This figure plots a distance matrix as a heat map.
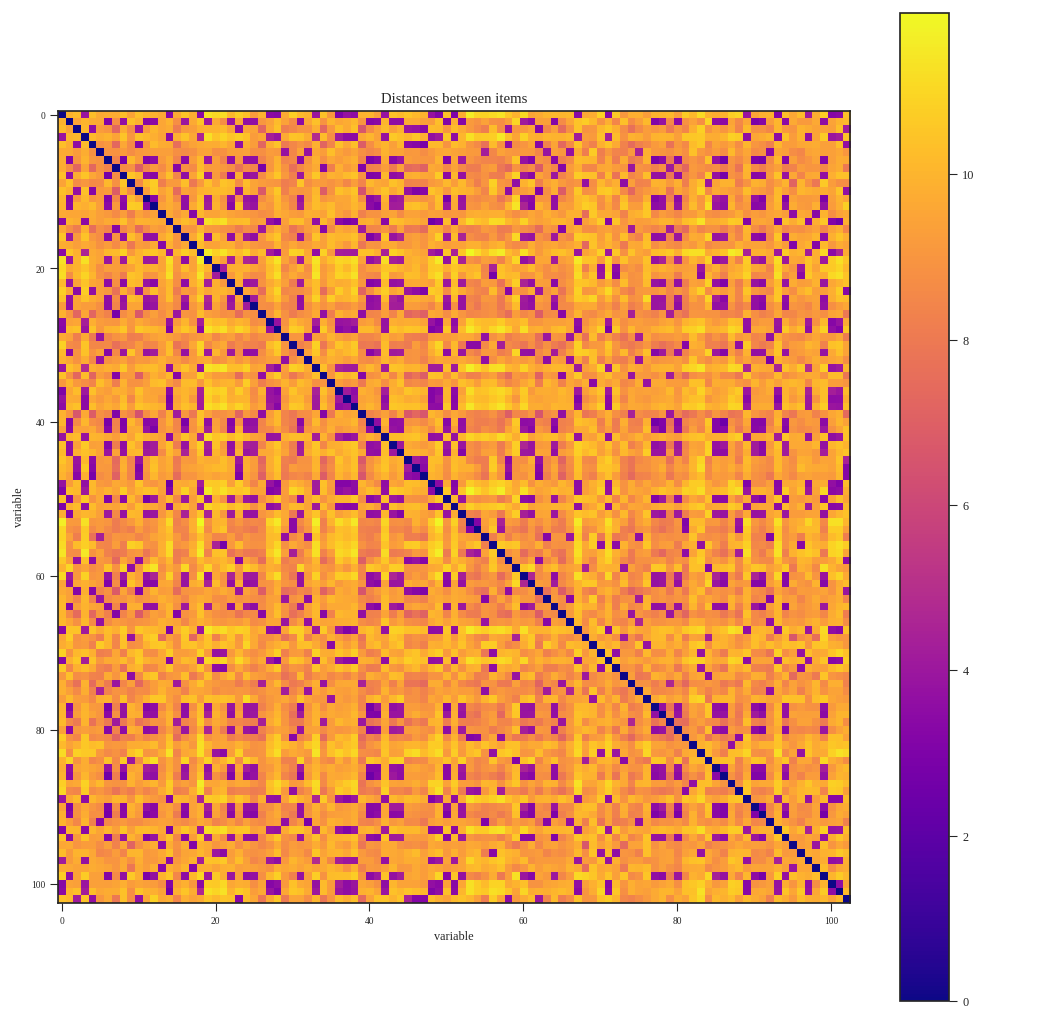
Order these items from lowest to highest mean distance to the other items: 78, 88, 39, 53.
78, 39, 88, 53
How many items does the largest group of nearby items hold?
29
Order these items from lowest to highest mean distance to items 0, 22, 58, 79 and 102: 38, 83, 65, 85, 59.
65, 85, 38, 59, 83
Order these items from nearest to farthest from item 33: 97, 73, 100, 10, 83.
100, 97, 73, 10, 83
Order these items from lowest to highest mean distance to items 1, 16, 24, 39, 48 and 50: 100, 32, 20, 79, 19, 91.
91, 19, 79, 100, 32, 20
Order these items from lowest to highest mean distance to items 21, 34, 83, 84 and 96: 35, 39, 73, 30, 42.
39, 73, 30, 35, 42
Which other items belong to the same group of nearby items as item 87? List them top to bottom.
82
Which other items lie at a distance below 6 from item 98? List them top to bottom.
13, 17, 95
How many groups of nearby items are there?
11
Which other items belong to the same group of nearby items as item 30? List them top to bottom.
53, 54, 57, 81, 88
